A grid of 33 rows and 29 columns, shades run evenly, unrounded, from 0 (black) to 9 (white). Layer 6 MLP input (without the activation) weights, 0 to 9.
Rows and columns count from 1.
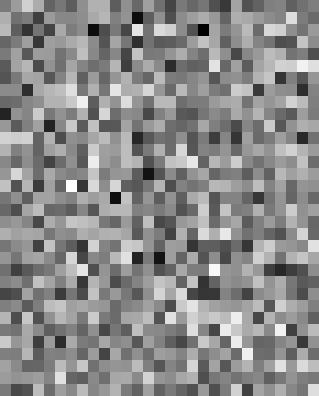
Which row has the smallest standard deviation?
32
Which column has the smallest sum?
13
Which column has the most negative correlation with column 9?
8
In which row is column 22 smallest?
12
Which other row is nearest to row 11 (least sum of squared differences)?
7
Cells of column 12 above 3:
30
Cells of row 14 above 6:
9
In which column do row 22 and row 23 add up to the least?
15
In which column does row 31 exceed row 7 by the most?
26
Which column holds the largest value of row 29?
22
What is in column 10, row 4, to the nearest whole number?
3
